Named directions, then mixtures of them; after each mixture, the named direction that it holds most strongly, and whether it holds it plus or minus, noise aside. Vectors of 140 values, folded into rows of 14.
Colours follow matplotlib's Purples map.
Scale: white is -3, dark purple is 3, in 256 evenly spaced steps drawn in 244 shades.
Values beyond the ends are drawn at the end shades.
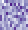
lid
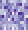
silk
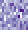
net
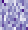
lid, minus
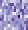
net, plus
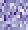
net, minus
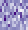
net, minus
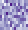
lid, plus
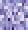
silk, minus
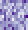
silk, minus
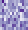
net, plus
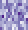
silk, plus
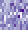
net, plus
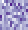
lid, plus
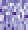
net, minus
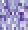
silk, plus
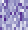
net, minus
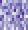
silk, plus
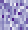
lid, minus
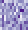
net, plus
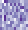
lid, plus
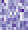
net, plus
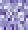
silk, minus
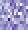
silk, minus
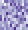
lid, plus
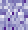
silk, minus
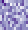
lid, minus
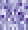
silk, plus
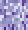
silk, minus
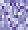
lid, plus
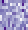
lid, minus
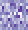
net, plus
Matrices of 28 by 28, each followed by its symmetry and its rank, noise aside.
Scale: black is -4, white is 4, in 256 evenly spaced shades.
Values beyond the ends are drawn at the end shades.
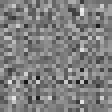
no symmetry, rank four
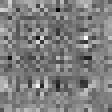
symmetric, rank three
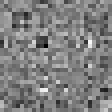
symmetric, rank four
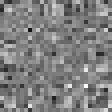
symmetric, rank four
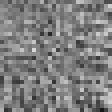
antisymmetric, rank four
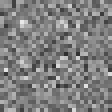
symmetric, rank five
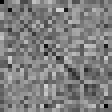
symmetric, rank four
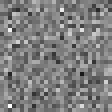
no symmetry, rank five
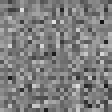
no symmetry, rank five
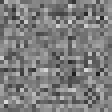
no symmetry, rank five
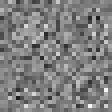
symmetric, rank five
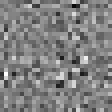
antisymmetric, rank four
